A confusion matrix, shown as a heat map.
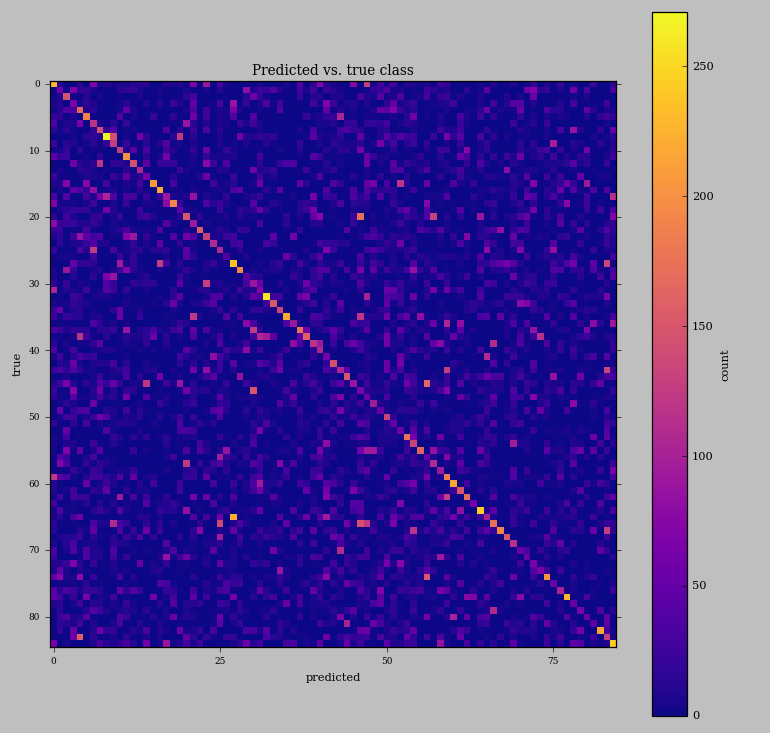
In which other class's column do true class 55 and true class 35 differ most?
21
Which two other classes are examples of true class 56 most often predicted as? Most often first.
25, 59
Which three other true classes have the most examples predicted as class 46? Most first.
20, 66, 35
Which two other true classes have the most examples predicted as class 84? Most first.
17, 36
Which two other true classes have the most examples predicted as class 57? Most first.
20, 55
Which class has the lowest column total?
63
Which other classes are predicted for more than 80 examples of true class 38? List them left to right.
4, 31, 32, 73
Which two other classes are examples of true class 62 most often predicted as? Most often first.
59, 10
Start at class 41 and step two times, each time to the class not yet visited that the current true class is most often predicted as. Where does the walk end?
27
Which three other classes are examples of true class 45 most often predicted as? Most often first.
56, 14, 19
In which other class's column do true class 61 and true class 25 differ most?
6
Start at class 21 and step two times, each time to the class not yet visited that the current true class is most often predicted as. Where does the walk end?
47
